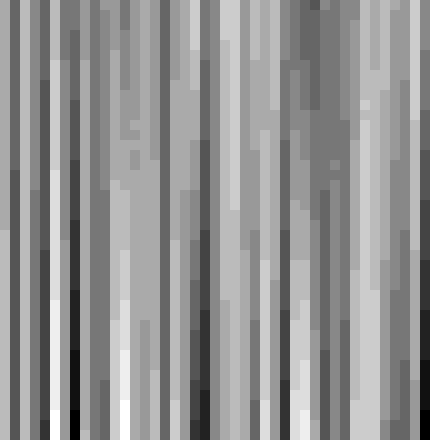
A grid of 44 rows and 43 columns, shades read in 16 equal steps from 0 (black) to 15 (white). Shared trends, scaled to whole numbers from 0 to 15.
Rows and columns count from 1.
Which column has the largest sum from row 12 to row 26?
6
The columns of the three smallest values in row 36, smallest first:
8, 43, 21
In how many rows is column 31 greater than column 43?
33
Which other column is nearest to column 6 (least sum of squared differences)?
37
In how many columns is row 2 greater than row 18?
15
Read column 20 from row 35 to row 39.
5 5 5 5 4
